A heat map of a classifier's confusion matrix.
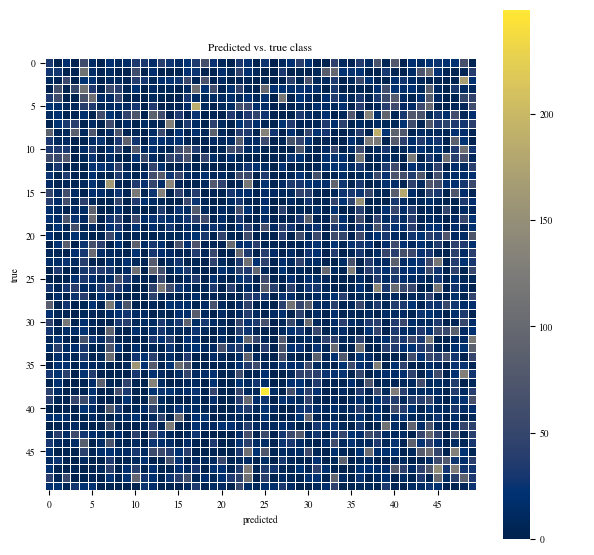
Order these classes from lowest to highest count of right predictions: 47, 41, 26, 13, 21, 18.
41, 26, 18, 13, 21, 47
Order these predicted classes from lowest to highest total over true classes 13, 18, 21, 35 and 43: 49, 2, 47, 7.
7, 49, 47, 2
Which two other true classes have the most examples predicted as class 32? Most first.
24, 1
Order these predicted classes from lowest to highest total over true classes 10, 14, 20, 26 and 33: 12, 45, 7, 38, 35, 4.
35, 4, 12, 38, 45, 7
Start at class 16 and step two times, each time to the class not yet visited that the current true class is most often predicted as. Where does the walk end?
48
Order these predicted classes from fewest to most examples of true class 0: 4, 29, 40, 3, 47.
3, 47, 29, 4, 40
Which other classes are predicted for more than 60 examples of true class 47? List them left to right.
23, 40, 44, 45
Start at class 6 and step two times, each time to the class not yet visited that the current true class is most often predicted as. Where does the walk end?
12
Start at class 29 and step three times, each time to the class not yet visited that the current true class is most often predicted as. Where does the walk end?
44
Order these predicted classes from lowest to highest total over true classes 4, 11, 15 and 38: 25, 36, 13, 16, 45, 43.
43, 45, 16, 13, 36, 25
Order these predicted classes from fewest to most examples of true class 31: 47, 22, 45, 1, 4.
1, 4, 22, 45, 47
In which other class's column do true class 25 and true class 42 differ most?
14
